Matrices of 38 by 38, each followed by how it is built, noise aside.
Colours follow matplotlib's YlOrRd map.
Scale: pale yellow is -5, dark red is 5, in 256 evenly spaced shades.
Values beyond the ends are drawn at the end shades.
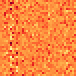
uneven columns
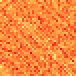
Toeplitz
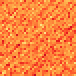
Hankel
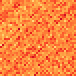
Hankel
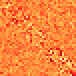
banded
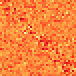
banded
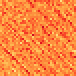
Toeplitz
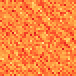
Toeplitz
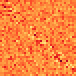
banded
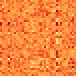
low rank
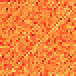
Hankel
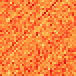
Hankel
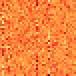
uneven columns
